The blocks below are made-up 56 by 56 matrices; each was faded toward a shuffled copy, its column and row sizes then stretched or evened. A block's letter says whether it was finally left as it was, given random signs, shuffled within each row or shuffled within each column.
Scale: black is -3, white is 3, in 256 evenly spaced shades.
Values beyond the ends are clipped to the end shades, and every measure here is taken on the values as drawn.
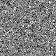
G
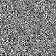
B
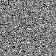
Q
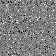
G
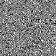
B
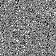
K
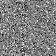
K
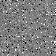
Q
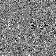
Q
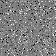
G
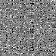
B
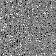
K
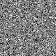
G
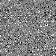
Q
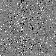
K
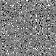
B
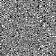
B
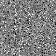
K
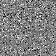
Q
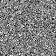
G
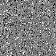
Q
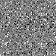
B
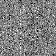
K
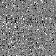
B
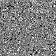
Q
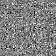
Q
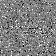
G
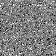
G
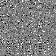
B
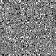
B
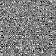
B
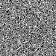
K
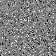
K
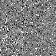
K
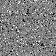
G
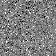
K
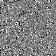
Q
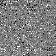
B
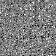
Q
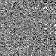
B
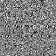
B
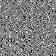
B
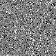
Q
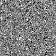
K
